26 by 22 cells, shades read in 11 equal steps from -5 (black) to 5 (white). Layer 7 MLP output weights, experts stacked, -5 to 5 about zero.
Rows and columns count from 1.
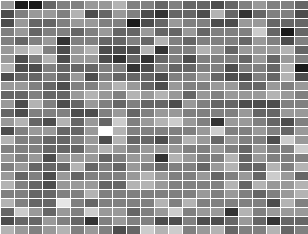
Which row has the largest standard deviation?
6
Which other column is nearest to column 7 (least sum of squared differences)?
15
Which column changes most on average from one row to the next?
12
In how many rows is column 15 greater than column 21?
6
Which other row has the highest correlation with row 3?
24
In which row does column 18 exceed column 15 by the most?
25
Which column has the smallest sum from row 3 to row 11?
5
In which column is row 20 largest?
20
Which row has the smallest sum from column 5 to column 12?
7
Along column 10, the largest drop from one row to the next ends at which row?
3
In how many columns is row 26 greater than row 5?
13
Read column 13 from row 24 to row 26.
3 -2 3
